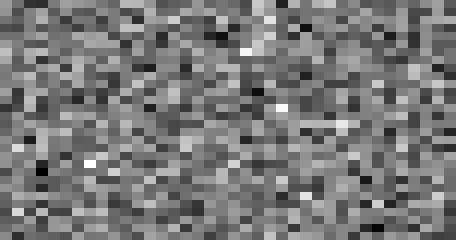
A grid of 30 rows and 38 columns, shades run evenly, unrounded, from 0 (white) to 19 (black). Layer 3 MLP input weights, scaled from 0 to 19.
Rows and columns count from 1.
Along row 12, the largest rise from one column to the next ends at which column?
2
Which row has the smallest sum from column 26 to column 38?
16
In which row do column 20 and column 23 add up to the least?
11
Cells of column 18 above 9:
23
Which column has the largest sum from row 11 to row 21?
22
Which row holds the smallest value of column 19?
3
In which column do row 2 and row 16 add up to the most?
35
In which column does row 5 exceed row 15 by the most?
33
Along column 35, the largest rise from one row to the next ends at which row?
29
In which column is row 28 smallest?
25
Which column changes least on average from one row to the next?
5
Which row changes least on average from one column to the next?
24
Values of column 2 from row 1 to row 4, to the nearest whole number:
11 13 12 14
